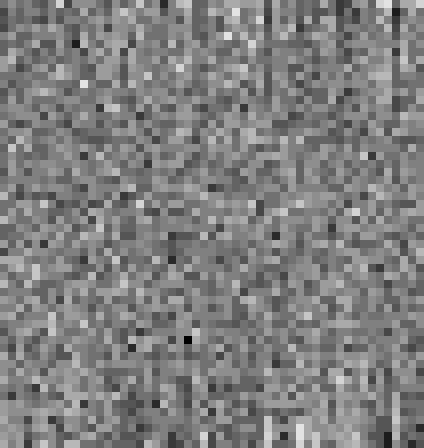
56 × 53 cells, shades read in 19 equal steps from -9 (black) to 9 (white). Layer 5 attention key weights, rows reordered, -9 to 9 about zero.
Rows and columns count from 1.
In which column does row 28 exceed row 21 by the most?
19
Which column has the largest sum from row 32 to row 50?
43
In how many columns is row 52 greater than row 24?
23
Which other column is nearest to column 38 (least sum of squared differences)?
34
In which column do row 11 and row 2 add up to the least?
50
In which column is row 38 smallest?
8
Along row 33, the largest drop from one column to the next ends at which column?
16
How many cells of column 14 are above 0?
22
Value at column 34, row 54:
5
